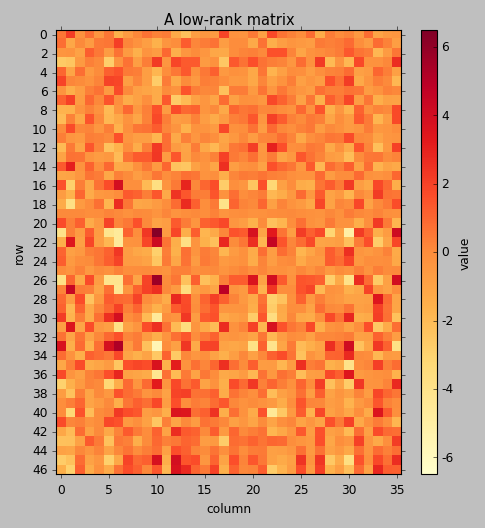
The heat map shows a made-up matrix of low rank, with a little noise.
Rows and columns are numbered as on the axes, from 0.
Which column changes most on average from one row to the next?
10
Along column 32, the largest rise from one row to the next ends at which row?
31
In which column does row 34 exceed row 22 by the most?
6
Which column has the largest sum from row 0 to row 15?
22
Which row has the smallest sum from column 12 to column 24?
33
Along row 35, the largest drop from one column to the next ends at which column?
11
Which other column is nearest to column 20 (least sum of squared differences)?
35
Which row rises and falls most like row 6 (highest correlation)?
18
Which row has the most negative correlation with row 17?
7
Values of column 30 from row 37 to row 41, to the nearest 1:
-3 -1 -2 -1 2
